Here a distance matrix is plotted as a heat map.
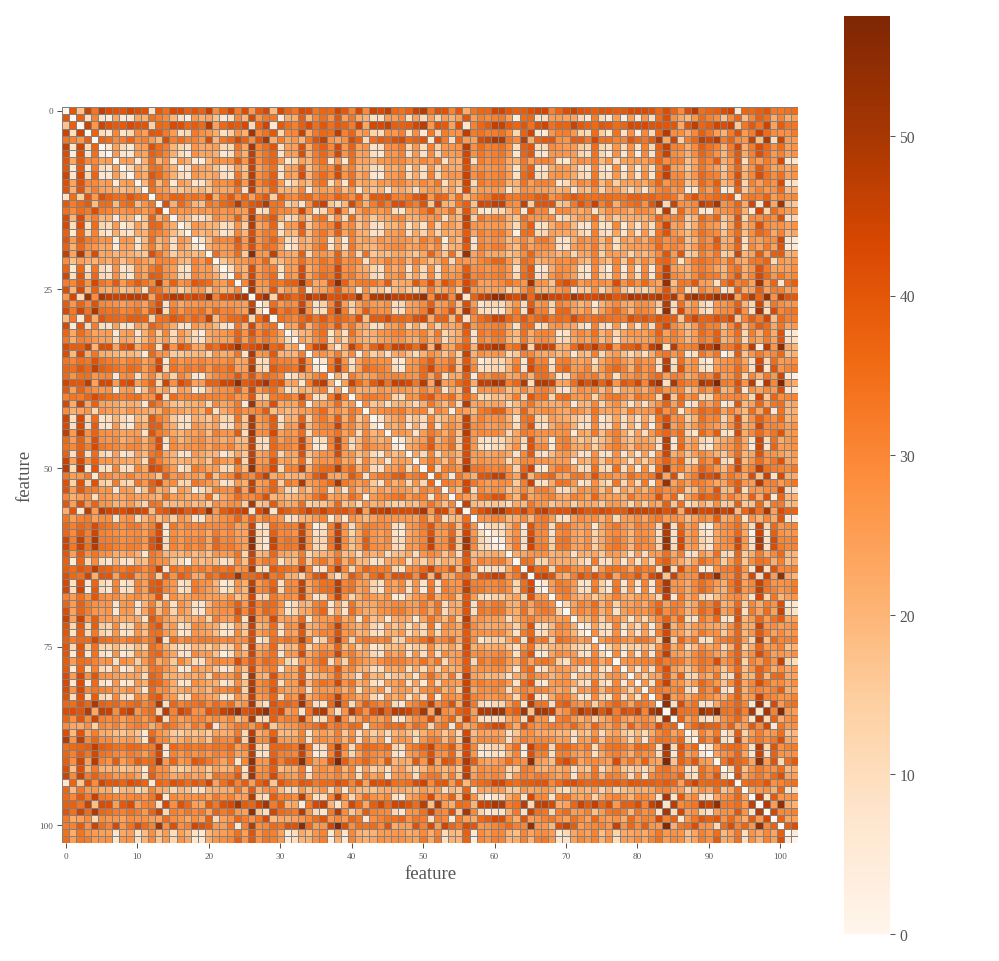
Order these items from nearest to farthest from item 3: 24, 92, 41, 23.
23, 92, 41, 24
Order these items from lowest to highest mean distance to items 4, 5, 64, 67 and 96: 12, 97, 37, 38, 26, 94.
37, 12, 94, 97, 38, 26
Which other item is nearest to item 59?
96
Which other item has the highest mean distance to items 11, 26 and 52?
84
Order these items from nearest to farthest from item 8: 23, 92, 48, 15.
48, 23, 92, 15
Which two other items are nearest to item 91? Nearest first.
24, 100
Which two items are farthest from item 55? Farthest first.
26, 56
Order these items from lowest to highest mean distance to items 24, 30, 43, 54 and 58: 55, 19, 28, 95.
95, 55, 19, 28
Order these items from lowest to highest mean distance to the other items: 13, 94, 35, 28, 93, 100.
35, 93, 28, 13, 100, 94
